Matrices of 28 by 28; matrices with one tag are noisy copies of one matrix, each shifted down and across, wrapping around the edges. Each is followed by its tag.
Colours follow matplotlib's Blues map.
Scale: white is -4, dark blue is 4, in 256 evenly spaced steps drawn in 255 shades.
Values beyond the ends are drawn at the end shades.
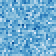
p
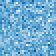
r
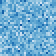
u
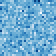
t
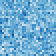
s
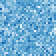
t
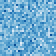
s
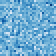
u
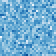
p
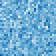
t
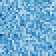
s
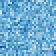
p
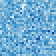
s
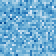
t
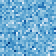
u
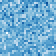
r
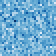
r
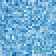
t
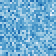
s
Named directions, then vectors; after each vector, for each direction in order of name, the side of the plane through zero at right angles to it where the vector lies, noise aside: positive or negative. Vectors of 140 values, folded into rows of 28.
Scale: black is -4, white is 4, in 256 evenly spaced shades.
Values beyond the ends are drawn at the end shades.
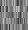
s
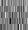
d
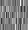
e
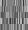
positive, negative, negative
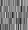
positive, positive, positive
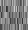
positive, negative, positive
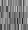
positive, negative, positive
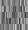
positive, positive, negative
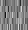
negative, negative, negative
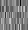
negative, negative, positive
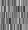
positive, positive, negative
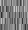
positive, negative, positive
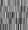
positive, positive, positive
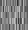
negative, positive, positive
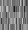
negative, positive, negative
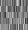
negative, negative, negative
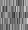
positive, negative, positive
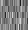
negative, negative, negative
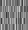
negative, positive, positive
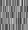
negative, positive, positive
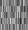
negative, positive, positive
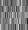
negative, negative, negative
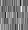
negative, negative, negative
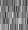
negative, negative, negative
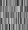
negative, positive, positive
